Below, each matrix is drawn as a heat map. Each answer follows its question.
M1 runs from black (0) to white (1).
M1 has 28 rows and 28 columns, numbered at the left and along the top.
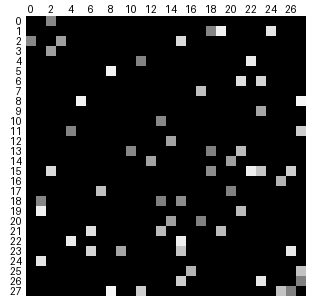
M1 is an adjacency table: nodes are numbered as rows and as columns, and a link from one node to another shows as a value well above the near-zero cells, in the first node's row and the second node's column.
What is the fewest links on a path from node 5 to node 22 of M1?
5
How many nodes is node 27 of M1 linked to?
4
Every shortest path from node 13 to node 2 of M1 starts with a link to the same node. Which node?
node 18
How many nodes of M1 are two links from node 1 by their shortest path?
3
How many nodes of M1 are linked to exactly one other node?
9
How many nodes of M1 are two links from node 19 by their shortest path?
4
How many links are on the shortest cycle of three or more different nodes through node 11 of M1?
6
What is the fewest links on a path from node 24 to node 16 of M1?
7
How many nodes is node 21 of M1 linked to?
3
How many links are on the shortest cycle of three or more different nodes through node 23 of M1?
3
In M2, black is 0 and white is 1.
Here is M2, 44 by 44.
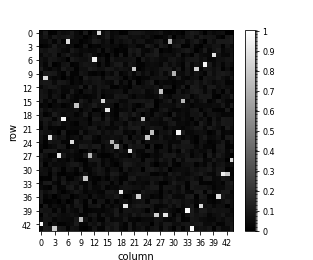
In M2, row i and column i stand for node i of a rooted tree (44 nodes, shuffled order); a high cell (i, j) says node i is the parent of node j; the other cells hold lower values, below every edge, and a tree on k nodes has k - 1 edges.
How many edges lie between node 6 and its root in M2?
4
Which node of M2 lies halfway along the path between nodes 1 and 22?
15
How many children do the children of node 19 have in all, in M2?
3
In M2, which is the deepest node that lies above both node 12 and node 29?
2
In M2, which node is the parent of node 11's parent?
13
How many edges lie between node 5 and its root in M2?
2
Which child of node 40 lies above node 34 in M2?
28
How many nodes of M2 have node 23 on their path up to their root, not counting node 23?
12
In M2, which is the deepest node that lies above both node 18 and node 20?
38
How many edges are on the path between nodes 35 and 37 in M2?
5
